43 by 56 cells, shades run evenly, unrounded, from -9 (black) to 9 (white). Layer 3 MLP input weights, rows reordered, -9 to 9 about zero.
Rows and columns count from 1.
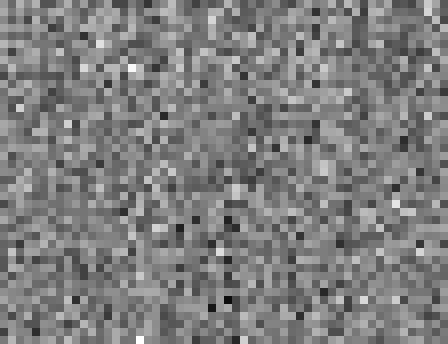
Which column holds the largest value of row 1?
54
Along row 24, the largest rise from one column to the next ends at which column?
20
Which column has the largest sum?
41
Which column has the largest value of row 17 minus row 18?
51
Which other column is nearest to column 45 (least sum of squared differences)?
49
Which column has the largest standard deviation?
29
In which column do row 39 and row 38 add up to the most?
9
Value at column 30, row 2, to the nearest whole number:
3
